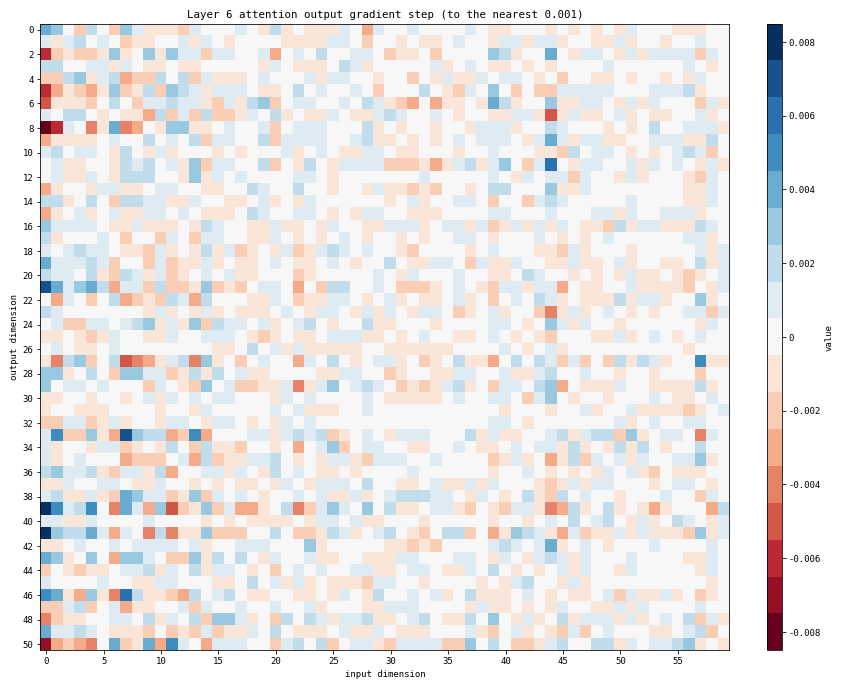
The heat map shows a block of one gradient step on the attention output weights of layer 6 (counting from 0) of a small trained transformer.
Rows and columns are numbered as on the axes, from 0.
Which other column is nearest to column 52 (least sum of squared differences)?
50
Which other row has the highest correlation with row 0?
46
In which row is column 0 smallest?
8
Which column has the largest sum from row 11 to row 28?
0
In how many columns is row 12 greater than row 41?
29
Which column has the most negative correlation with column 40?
34
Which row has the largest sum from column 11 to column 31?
48
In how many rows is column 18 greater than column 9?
20
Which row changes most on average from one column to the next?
39
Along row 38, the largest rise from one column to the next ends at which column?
7
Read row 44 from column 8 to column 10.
0.001 0.002 -0.001
